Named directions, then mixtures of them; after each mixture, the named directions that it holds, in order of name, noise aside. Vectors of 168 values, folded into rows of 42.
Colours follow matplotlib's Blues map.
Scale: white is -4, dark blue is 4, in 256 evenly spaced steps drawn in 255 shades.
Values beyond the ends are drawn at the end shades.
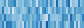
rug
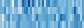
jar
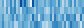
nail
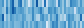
jar, nail, rug.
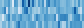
jar.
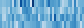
jar, nail.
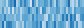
nail, rug.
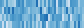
rug.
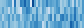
jar, nail, rug.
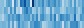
jar, nail.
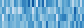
jar, rug.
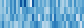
nail.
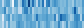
jar.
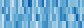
jar, nail.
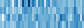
jar.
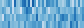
jar, nail, rug.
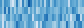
jar, nail, rug.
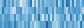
nail, rug.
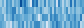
nail, rug.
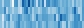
jar.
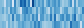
jar, nail.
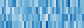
rug.
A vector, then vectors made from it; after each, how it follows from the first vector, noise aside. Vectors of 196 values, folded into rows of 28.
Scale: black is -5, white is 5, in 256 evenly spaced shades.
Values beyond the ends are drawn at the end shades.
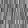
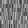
reversed, negated.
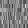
reversed, negated.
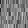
wrapped around, negated.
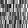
wrapped around, scaled up.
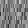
wrapped around, negated.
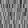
reversed, negated.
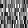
wrapped around, scaled up.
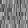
wrapped around, negated.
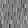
reversed, negated, partly zeroed.
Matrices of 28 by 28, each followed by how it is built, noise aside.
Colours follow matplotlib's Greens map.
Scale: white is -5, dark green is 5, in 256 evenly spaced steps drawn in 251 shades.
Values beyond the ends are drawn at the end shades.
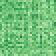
blocks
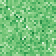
diagonal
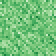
Toeplitz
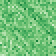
Toeplitz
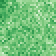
smooth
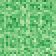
blocks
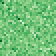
diagonal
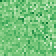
upper triangular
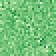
banded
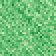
Toeplitz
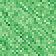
Toeplitz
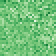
upper triangular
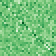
diagonal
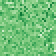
upper triangular
